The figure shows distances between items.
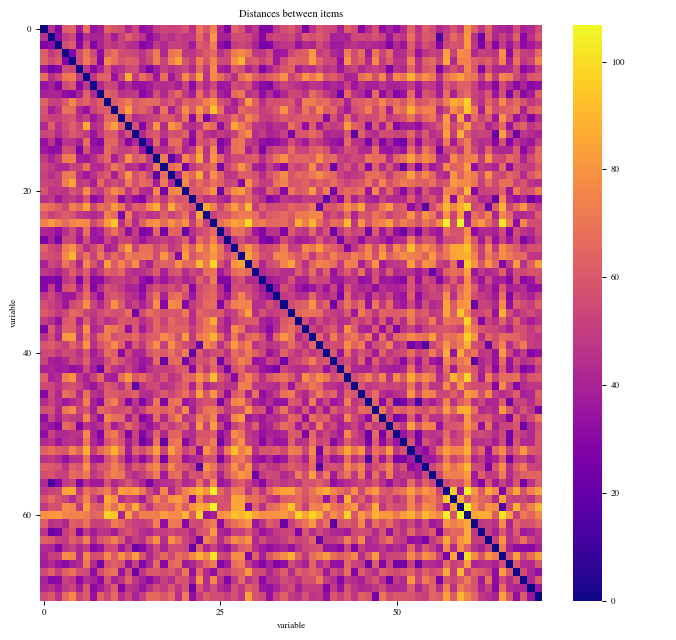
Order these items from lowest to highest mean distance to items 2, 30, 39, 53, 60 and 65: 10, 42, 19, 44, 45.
42, 44, 45, 19, 10
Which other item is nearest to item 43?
27
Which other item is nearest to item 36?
62
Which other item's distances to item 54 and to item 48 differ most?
22
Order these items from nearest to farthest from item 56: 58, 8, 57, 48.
8, 48, 57, 58
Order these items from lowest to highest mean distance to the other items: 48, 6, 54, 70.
48, 70, 54, 6
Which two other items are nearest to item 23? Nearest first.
11, 60
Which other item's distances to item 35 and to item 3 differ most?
4
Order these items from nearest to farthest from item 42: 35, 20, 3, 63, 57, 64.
64, 3, 35, 63, 20, 57
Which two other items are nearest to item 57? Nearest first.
65, 59
